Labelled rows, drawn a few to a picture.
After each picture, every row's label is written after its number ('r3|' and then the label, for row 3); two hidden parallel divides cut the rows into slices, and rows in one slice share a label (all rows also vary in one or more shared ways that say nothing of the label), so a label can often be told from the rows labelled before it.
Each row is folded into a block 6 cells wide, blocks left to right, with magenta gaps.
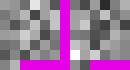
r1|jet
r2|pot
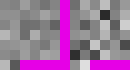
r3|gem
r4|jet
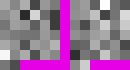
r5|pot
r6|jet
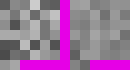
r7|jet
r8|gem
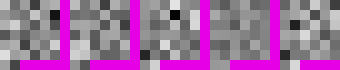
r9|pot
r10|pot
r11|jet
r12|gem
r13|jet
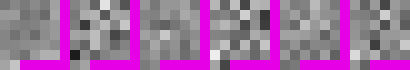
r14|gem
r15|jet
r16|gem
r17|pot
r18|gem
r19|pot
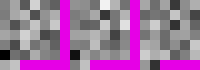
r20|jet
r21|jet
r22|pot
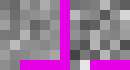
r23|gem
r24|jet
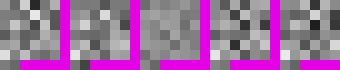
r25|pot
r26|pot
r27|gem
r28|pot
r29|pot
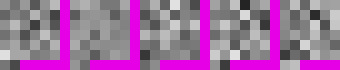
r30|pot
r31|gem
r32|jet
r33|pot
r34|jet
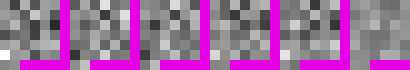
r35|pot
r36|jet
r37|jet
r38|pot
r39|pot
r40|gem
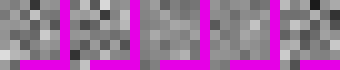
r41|pot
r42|jet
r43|gem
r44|gem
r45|pot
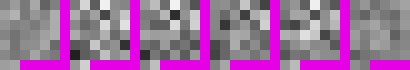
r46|gem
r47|jet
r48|jet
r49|jet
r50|jet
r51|gem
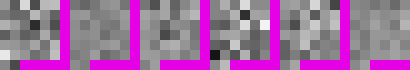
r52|pot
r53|gem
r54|gem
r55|jet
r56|jet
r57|gem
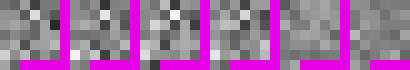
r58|pot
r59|pot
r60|pot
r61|pot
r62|gem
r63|gem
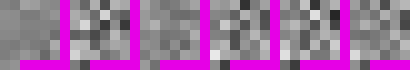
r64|gem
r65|pot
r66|gem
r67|pot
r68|pot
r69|pot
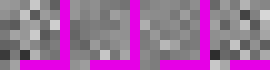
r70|jet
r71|gem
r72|gem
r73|jet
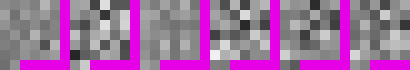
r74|gem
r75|jet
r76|gem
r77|pot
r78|pot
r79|pot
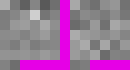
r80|gem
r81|gem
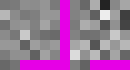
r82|gem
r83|pot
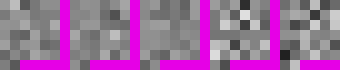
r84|gem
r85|gem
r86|gem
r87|pot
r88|jet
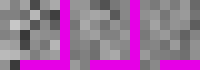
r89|pot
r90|gem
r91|gem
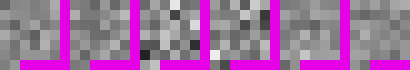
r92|gem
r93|gem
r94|jet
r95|pot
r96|gem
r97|gem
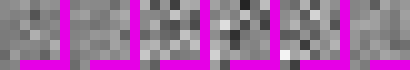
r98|gem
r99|gem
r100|pot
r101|pot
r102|pot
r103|gem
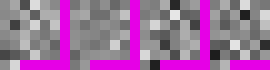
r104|jet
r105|gem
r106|pot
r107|jet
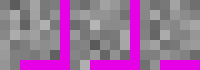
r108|gem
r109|gem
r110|gem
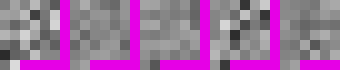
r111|jet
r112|gem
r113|gem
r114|pot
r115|gem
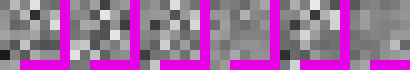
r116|jet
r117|pot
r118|jet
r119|gem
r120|jet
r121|gem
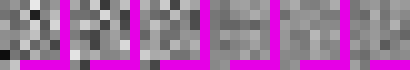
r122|jet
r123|pot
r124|pot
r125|gem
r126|gem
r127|gem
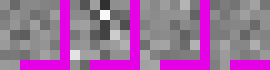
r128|gem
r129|pot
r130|gem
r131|gem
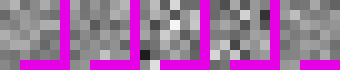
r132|gem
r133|gem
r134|jet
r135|pot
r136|gem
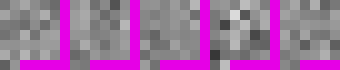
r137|gem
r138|gem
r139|gem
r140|jet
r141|gem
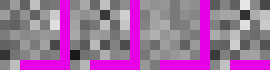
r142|jet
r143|jet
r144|gem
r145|jet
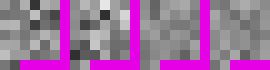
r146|pot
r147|jet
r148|gem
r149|gem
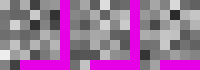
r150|pot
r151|jet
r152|jet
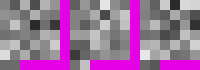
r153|pot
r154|jet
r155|pot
